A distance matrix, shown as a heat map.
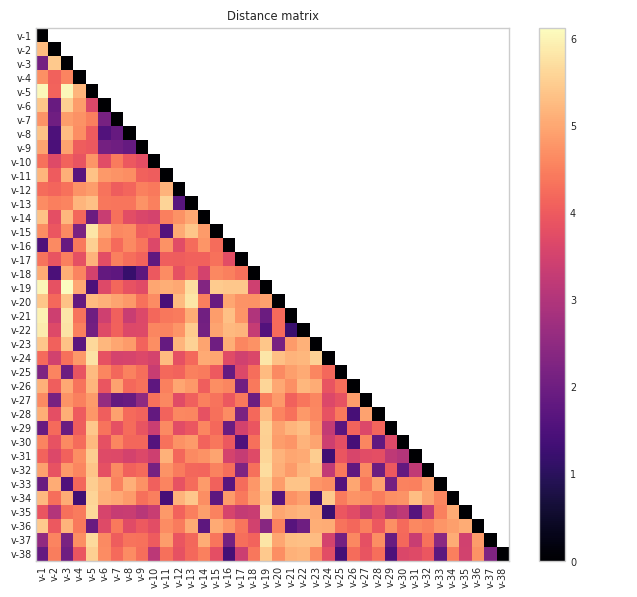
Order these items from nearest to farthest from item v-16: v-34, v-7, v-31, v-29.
v-29, v-31, v-7, v-34
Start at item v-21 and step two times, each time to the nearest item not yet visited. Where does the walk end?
v-19
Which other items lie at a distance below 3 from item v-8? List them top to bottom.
v-2, v-6, v-7, v-9, v-18, v-27
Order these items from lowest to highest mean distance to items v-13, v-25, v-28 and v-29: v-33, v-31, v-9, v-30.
v-33, v-30, v-31, v-9
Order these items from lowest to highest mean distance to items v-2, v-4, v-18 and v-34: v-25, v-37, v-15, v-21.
v-15, v-21, v-25, v-37
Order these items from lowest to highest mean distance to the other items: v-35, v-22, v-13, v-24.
v-35, v-24, v-22, v-13
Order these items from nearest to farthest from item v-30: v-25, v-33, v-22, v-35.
v-35, v-25, v-33, v-22
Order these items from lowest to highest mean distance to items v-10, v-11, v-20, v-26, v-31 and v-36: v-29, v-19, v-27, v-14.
v-14, v-29, v-27, v-19
